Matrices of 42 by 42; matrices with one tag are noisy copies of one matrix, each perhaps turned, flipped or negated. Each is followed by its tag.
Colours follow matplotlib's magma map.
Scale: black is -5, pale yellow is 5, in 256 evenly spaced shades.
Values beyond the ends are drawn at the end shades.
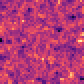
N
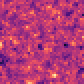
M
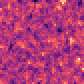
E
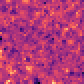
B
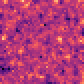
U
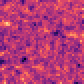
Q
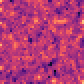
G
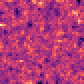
N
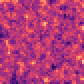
U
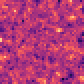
N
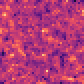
G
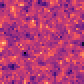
N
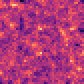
G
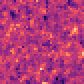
M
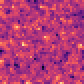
U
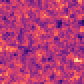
Q
